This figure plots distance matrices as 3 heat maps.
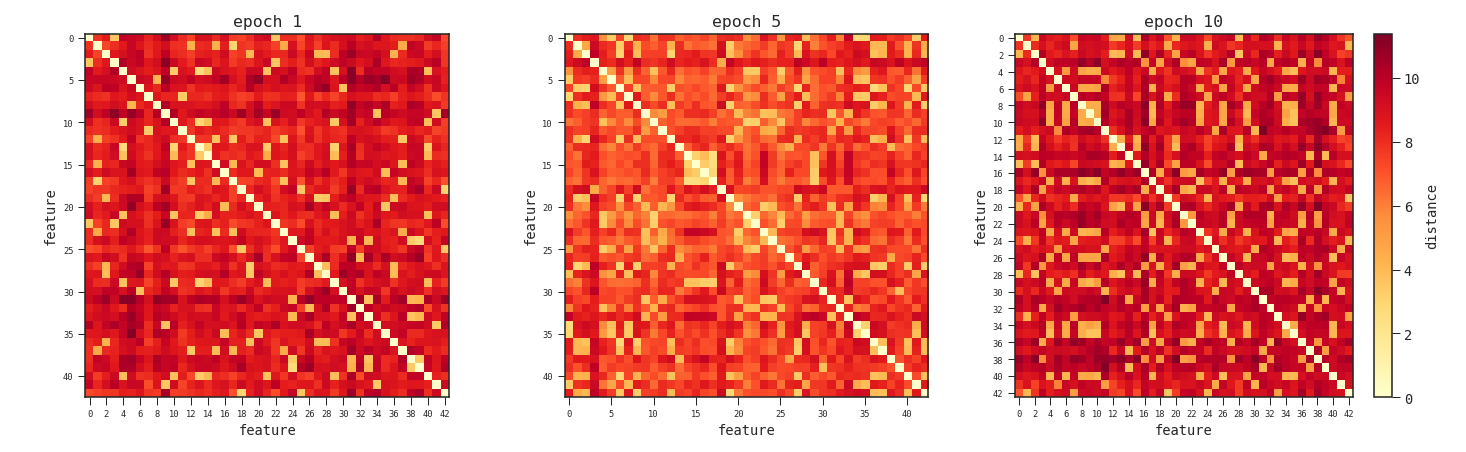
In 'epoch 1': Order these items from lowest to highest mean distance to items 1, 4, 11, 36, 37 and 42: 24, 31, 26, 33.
26, 24, 33, 31
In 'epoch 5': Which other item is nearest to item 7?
0
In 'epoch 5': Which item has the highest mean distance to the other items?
3
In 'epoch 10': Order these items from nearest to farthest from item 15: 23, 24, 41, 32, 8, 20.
20, 24, 41, 23, 8, 32
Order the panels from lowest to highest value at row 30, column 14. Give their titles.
epoch 5, epoch 1, epoch 10
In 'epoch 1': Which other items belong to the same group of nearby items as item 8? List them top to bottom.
5
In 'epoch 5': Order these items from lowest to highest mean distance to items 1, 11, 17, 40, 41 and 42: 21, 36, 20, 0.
36, 20, 21, 0
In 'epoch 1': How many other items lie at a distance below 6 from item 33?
4
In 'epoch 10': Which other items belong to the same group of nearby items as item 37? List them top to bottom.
14, 31, 39
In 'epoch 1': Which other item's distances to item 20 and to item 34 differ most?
9
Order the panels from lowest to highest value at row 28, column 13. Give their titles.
epoch 10, epoch 5, epoch 1
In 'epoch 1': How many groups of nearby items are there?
12
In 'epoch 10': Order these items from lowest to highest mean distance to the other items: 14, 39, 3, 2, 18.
2, 18, 3, 14, 39
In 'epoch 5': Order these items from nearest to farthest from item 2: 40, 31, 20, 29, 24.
40, 20, 24, 31, 29
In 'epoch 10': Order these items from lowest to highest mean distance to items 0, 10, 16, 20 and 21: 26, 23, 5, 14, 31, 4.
4, 23, 26, 5, 14, 31
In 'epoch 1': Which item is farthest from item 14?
31
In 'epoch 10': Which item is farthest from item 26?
16
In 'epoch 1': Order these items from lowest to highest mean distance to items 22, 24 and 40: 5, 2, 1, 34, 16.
1, 16, 2, 5, 34
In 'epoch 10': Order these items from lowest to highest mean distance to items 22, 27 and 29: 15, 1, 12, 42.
1, 12, 42, 15
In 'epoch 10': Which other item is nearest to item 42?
19
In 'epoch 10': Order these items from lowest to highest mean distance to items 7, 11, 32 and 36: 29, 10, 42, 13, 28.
42, 28, 13, 29, 10
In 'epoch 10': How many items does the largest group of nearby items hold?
12
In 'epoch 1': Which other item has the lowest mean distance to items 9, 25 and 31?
41
